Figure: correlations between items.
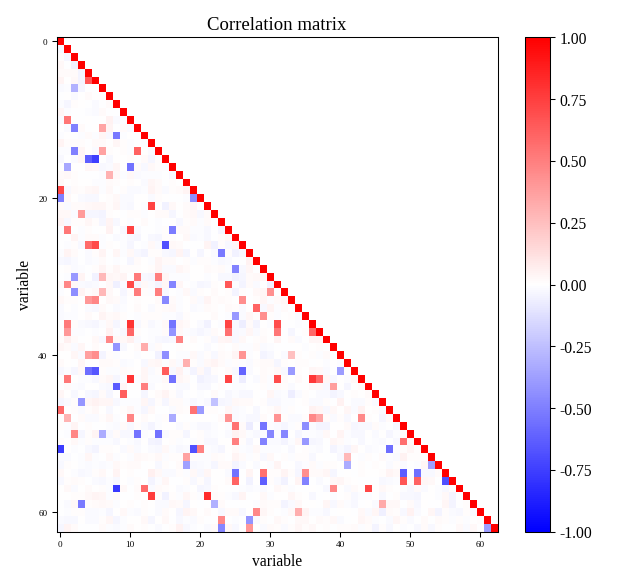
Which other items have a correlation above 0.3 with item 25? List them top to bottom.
49, 51, 56
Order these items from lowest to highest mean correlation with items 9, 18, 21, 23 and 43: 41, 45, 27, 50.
27, 50, 41, 45
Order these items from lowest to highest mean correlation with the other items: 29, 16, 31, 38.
16, 29, 38, 31
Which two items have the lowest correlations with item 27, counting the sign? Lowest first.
23, 61
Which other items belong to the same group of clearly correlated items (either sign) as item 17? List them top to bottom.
7, 38
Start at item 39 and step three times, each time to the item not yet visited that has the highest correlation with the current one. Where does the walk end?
12
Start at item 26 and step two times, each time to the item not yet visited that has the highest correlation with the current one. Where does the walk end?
4
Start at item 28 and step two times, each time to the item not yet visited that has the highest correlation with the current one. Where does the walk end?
60
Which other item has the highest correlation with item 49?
56
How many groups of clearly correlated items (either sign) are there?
13
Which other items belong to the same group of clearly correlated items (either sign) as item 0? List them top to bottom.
19, 20, 47, 52
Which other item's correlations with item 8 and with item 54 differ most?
57
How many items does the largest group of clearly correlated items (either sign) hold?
9
